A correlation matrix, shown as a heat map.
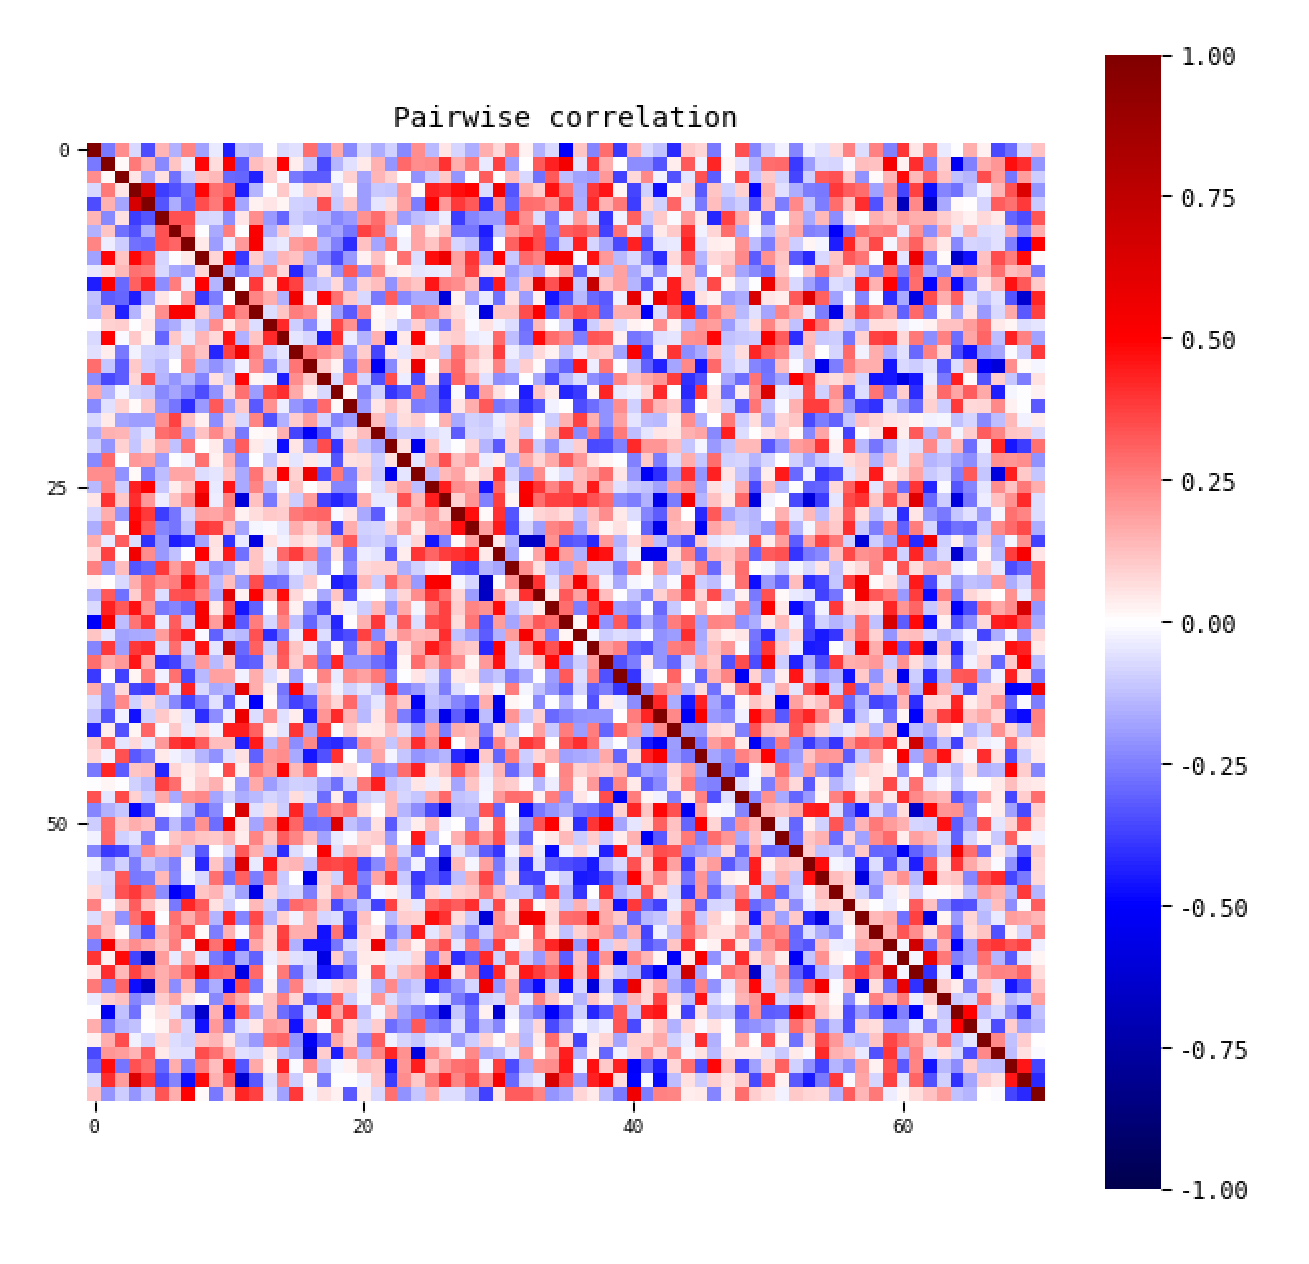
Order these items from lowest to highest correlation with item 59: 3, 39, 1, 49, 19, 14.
49, 19, 39, 3, 14, 1
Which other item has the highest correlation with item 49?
11
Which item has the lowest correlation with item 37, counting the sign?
62
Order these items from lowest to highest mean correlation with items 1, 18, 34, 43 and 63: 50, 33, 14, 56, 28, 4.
56, 28, 4, 33, 14, 50
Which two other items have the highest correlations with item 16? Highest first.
24, 36
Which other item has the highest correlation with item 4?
3
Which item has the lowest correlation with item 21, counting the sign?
16
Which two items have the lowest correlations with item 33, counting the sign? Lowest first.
29, 62
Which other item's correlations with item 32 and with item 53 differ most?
26
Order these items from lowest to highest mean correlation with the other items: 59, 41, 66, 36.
41, 36, 66, 59
